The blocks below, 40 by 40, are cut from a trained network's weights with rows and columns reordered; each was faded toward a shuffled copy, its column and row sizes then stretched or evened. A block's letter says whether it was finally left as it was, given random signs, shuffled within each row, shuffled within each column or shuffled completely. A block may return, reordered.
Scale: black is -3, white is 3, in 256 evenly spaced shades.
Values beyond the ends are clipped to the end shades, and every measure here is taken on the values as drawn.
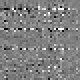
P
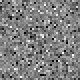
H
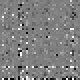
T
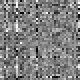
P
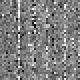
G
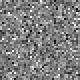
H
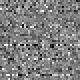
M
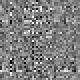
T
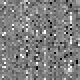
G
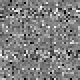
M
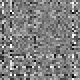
T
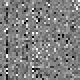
G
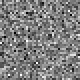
H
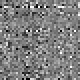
T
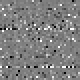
M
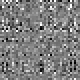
P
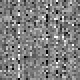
G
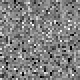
H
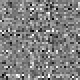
T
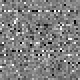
M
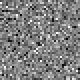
H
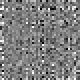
P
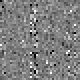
G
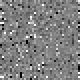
G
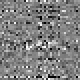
P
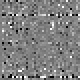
P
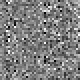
G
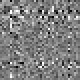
P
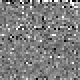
M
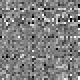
P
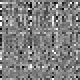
P
